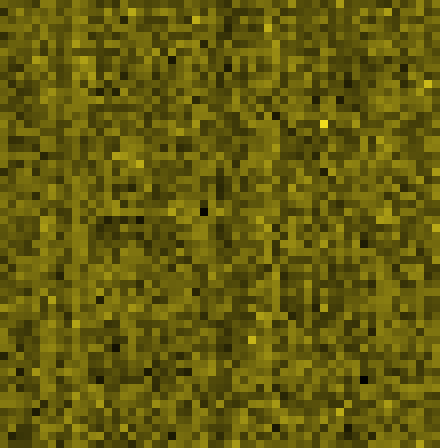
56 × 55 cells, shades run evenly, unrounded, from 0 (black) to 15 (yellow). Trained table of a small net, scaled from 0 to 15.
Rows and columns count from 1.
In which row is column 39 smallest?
18
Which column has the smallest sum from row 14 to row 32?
28
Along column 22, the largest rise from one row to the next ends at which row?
56
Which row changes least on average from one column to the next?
14
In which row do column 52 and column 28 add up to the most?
27
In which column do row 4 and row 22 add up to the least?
41
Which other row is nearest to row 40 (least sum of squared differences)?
36
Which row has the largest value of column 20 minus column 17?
7
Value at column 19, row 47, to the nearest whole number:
2
